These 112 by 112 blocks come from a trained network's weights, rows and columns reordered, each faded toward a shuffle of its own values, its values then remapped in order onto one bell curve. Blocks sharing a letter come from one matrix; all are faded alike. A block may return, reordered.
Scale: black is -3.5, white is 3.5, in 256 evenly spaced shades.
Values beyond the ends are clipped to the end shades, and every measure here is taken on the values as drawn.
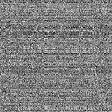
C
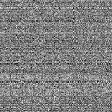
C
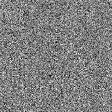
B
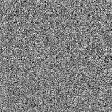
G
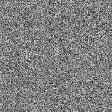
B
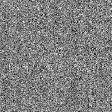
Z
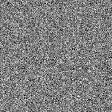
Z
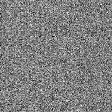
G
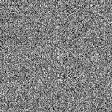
G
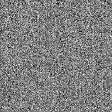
Z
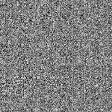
Z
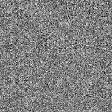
Z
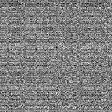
C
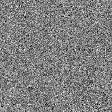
B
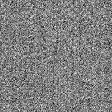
B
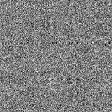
G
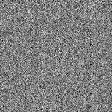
B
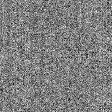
Z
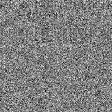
B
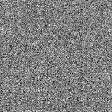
G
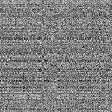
C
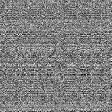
C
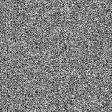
B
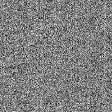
Z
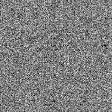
G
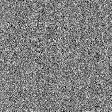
Z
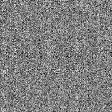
Z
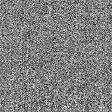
Z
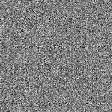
G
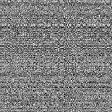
C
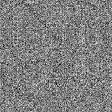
B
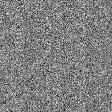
Z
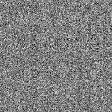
G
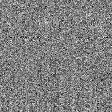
B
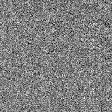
B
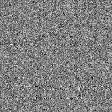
G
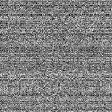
C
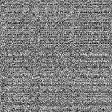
C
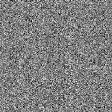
Z
